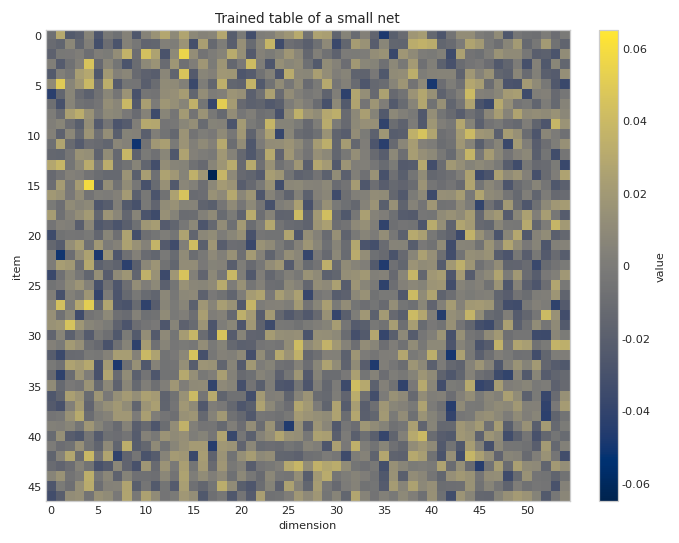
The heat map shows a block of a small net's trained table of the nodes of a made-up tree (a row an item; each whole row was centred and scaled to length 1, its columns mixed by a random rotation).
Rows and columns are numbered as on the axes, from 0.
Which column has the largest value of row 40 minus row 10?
24
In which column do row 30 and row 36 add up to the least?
52
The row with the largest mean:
8
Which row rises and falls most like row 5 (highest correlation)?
27
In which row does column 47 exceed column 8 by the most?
23
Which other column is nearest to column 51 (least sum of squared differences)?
36
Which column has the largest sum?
14
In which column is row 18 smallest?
11
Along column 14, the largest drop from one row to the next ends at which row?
3
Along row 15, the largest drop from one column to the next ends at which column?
5
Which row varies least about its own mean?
44
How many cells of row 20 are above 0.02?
7
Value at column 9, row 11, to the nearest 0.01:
-0.05
